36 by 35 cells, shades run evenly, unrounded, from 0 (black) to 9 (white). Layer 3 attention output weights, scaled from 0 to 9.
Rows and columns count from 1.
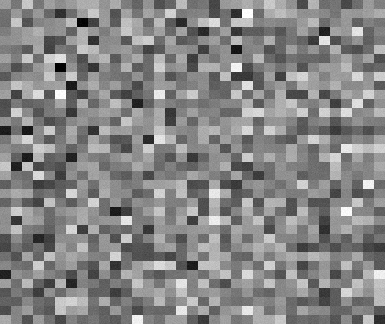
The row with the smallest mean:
28
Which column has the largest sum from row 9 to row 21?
15
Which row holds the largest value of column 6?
11
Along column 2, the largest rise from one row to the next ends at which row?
26
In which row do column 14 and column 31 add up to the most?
18
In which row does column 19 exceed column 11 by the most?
30
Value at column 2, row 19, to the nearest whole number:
1
